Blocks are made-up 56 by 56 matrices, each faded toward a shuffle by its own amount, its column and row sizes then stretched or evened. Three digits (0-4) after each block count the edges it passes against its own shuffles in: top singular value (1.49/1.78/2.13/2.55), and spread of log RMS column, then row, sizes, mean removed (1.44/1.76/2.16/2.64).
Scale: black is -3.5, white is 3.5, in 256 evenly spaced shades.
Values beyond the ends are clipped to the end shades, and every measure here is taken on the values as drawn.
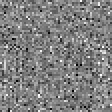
1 1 0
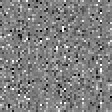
1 3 0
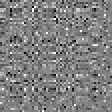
4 2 2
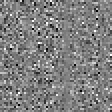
2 4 1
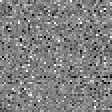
1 1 1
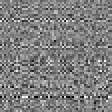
4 0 4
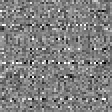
2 1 4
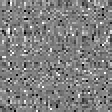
3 1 0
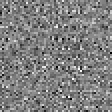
2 1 2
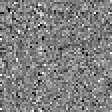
1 1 0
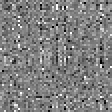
2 2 0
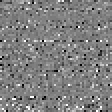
0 0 4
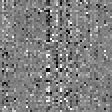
3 4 0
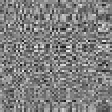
4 1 4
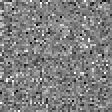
1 1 0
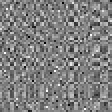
4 1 1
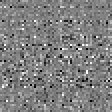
1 1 4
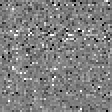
0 0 2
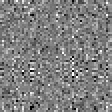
3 3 1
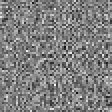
3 2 0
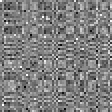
4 2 0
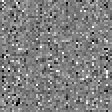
0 3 0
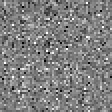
1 2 0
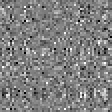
3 2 3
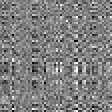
4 4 3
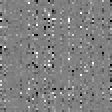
0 4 2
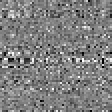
3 0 4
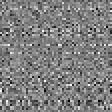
3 2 4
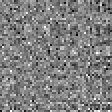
3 1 0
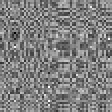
4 0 1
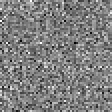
1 0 2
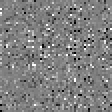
0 3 2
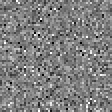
1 2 1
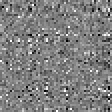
3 2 2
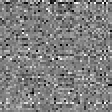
3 0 3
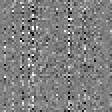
2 4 1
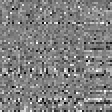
3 0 4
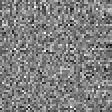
2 0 1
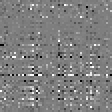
3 3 4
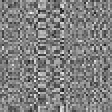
4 4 0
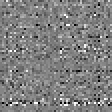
2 2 4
